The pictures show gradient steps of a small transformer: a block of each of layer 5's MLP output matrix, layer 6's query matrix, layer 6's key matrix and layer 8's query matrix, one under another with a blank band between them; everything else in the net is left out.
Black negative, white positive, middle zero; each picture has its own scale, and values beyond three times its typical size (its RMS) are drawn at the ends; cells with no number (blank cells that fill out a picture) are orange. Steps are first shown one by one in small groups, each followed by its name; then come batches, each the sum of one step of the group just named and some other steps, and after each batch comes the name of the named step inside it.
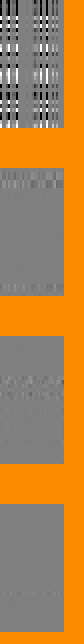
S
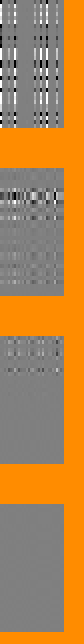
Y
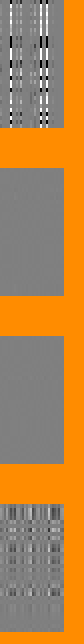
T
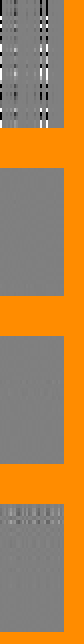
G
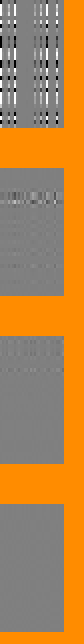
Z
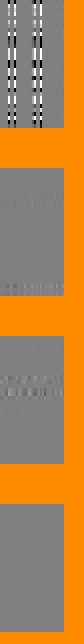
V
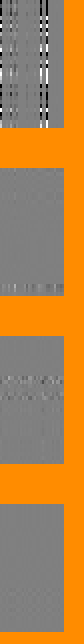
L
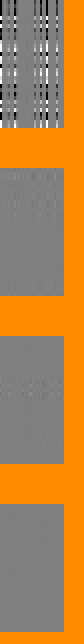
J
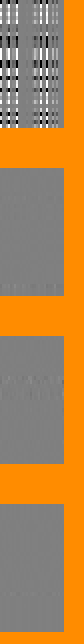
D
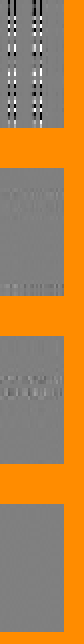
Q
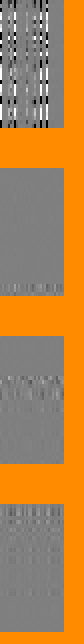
T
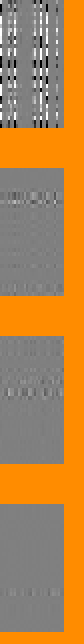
V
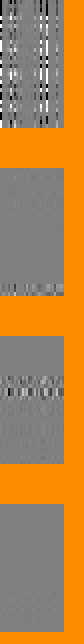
J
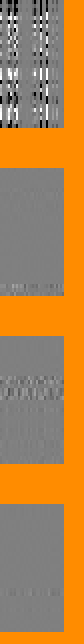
Q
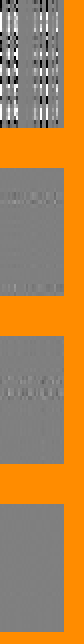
D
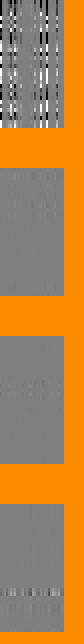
J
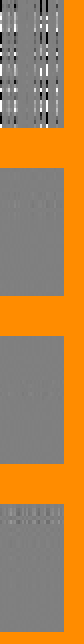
G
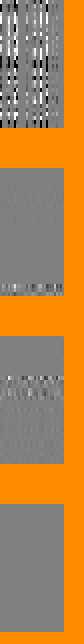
V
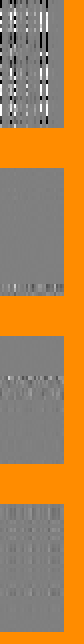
T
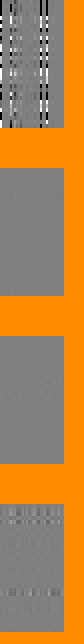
G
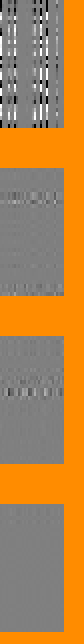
G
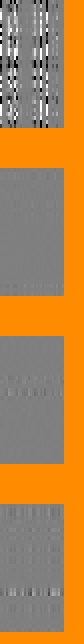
V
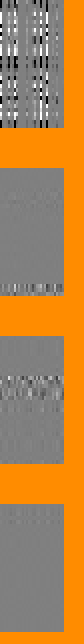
V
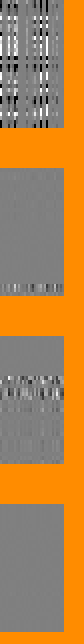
L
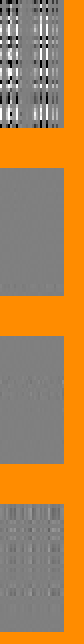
T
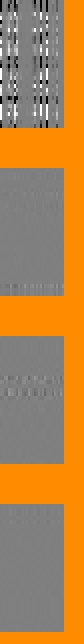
G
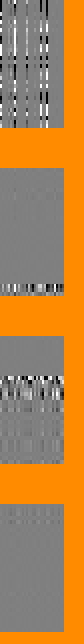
L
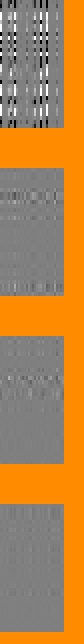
T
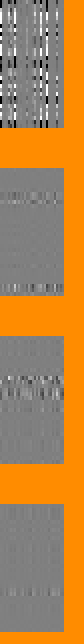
V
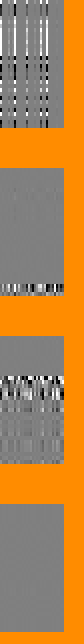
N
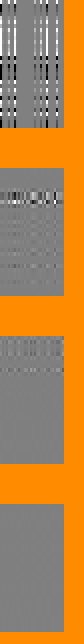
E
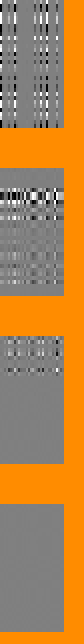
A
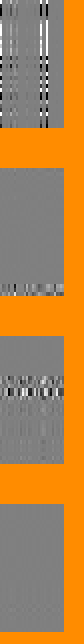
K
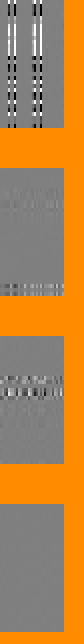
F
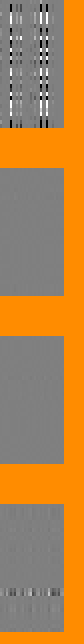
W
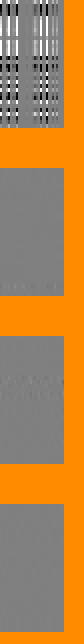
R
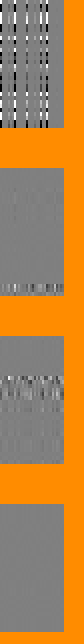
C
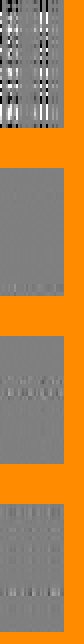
W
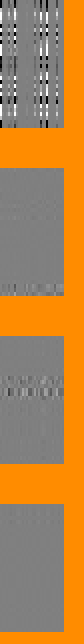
K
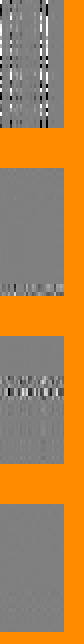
K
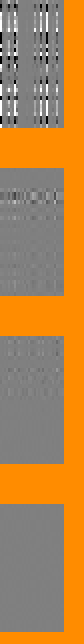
R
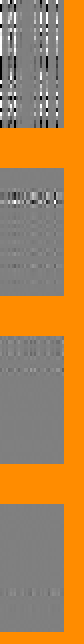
E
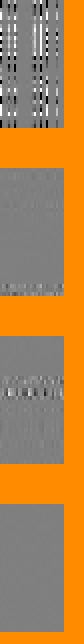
F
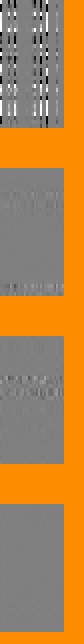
K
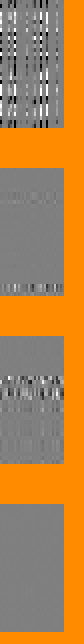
N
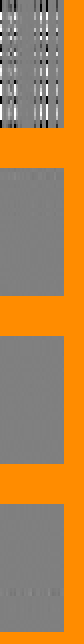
W
